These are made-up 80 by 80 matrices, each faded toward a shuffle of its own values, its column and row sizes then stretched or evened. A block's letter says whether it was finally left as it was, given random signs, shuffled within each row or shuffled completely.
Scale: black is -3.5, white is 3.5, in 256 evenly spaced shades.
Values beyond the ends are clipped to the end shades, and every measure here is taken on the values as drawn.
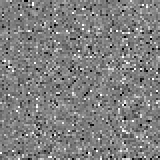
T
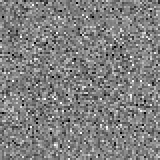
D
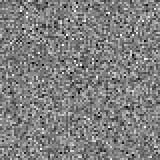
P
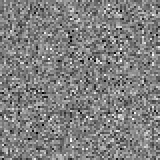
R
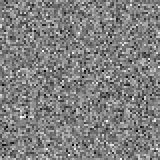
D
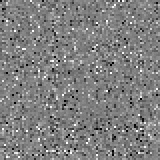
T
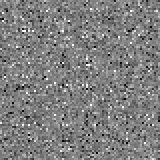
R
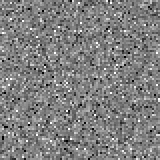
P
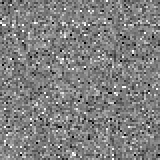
D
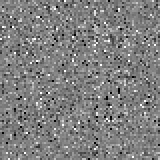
R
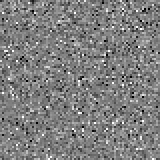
R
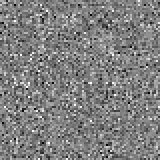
T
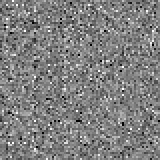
R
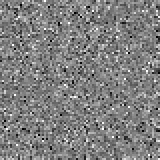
T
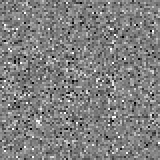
R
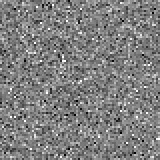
P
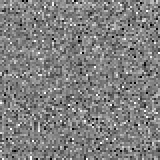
D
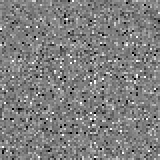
R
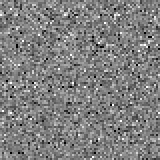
D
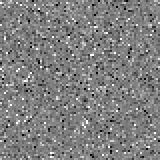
P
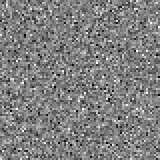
P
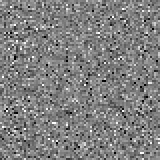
T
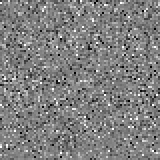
D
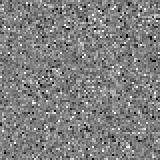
D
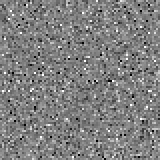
D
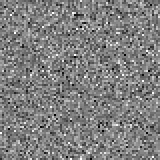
D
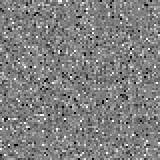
D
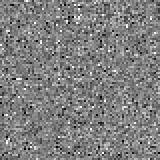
T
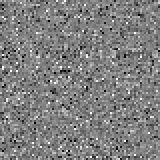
T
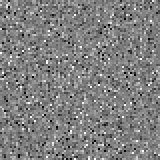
P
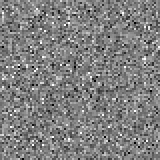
T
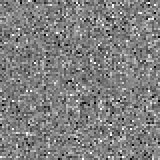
T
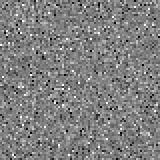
P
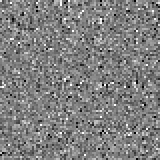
T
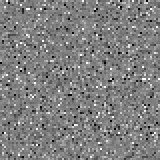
D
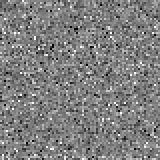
D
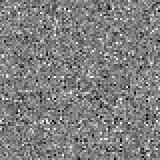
R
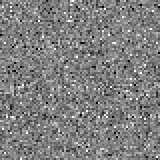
D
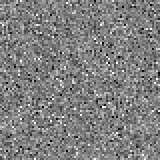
P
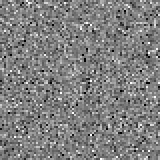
D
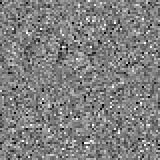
T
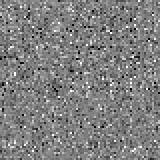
T
